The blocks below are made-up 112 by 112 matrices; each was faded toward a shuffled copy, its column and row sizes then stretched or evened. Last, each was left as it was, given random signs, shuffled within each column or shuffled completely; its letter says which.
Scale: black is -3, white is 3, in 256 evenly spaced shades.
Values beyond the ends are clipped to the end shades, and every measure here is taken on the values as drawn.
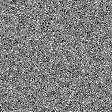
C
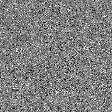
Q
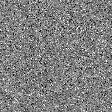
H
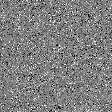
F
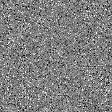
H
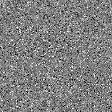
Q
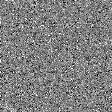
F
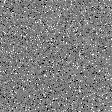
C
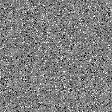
Q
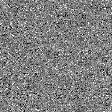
Q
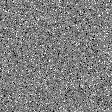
C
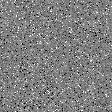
H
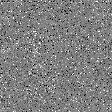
Q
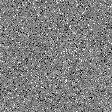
H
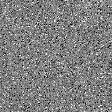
Q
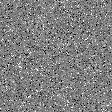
C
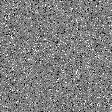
H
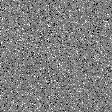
H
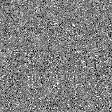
Q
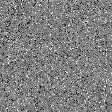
H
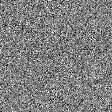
F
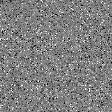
Q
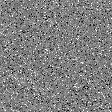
C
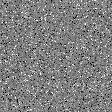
C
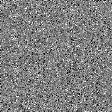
Q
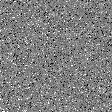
C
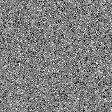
H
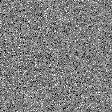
H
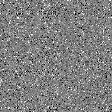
Q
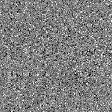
Q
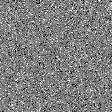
H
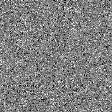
F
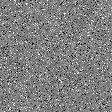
C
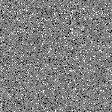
F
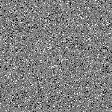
Q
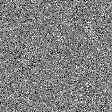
H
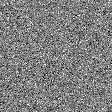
C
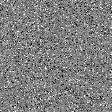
H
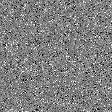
F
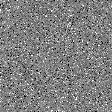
H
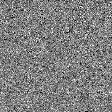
F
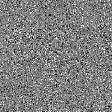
Q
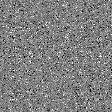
F
